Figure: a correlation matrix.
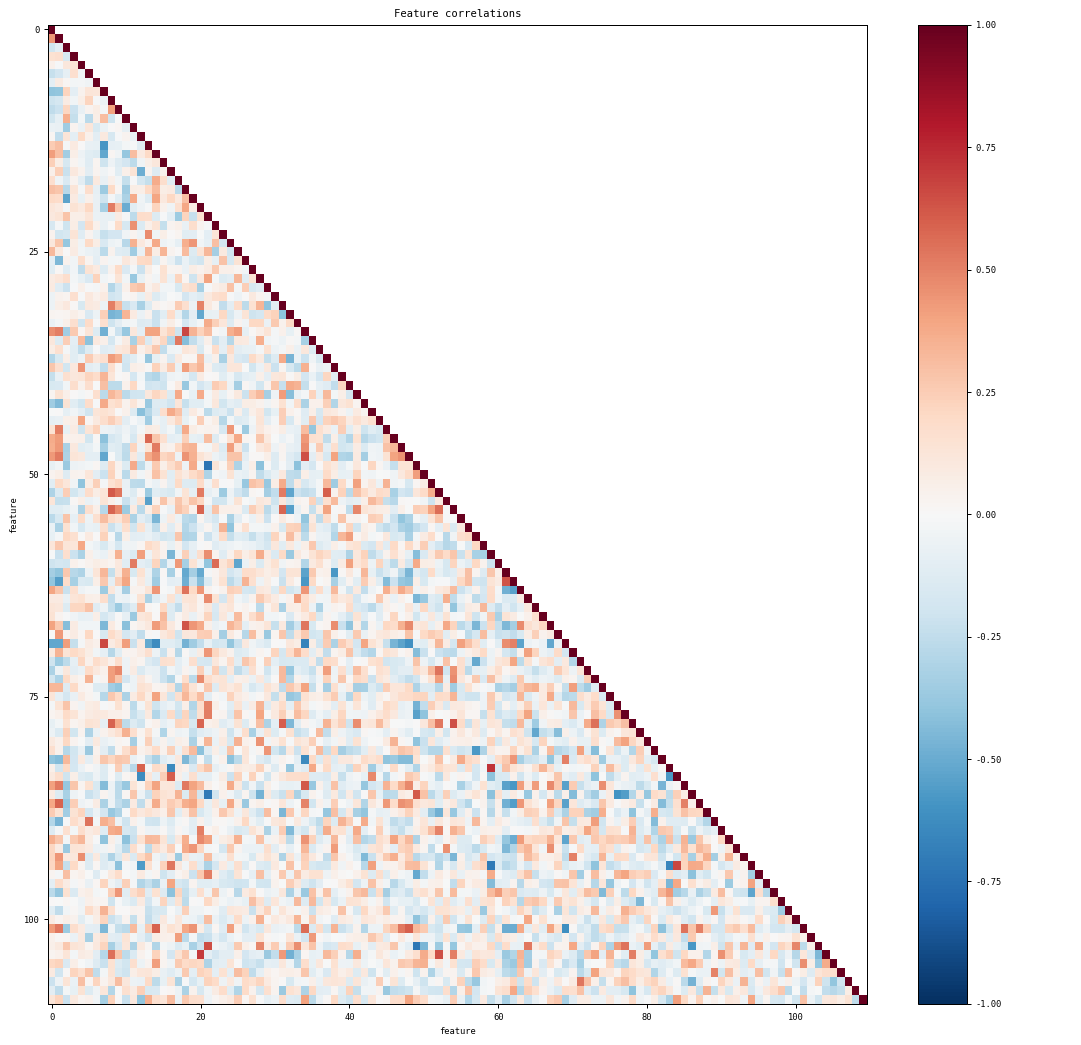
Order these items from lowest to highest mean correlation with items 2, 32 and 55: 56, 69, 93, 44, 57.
44, 93, 56, 57, 69
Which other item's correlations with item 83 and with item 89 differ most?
59
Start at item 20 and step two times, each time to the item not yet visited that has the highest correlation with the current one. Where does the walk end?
52
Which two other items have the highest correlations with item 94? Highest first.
84, 16
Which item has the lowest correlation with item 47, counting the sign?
69
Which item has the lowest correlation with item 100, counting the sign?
49
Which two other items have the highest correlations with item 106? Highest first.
89, 73
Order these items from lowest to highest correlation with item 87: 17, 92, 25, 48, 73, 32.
73, 32, 25, 17, 92, 48
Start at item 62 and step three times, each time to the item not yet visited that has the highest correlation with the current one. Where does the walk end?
7
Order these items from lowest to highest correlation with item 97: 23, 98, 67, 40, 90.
67, 23, 40, 98, 90
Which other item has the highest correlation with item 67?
18
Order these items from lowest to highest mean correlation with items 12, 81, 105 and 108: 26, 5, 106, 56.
5, 106, 56, 26
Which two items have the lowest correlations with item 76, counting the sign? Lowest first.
86, 49
